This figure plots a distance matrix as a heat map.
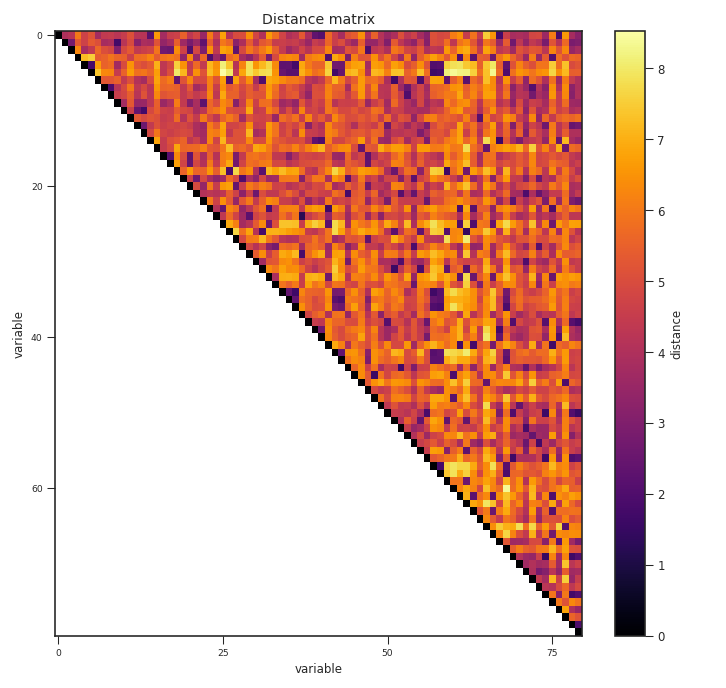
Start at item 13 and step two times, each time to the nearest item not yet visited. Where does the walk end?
12
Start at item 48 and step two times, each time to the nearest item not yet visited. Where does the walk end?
60
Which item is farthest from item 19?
5
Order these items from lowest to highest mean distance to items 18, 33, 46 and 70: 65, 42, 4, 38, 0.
0, 38, 65, 42, 4
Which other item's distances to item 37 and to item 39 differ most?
29
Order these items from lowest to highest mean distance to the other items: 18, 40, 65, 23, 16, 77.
16, 40, 23, 18, 77, 65
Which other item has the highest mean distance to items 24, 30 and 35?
65
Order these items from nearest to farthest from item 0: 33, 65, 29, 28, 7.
7, 28, 33, 29, 65
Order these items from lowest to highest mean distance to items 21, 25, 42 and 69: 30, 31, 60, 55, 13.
30, 13, 55, 31, 60
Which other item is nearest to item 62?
26
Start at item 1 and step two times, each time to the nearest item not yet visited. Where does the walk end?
22
